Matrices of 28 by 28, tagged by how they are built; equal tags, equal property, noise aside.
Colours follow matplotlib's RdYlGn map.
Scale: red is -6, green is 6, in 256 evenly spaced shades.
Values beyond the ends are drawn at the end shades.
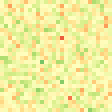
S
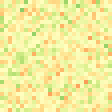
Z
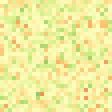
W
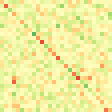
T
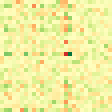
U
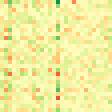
U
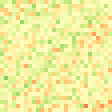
Z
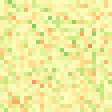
S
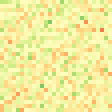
Z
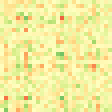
U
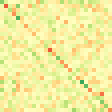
T
